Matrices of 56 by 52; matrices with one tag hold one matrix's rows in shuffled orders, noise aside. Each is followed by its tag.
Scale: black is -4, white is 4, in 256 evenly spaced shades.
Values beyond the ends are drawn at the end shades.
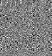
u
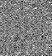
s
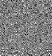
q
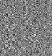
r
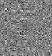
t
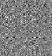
r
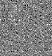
q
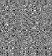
r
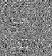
t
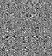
r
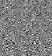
r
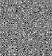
q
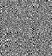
u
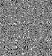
q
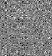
t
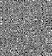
s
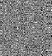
s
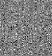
q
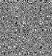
q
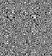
r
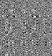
r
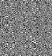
r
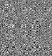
r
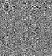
r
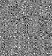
q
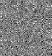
s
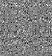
q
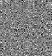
s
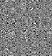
r
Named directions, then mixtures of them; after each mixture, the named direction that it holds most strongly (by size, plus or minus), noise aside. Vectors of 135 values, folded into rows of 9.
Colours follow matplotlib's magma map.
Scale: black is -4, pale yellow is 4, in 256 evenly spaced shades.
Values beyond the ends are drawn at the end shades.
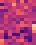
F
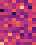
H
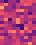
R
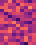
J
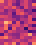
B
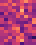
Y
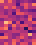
B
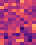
F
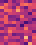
J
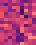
Y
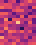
R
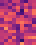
Y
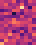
H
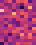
H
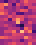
R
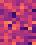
B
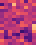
F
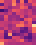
F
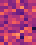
F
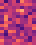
R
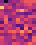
R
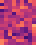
F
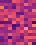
B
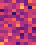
H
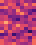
B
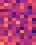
H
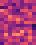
F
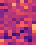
F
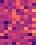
B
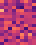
B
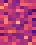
R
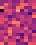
J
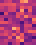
Y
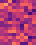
Y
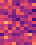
B
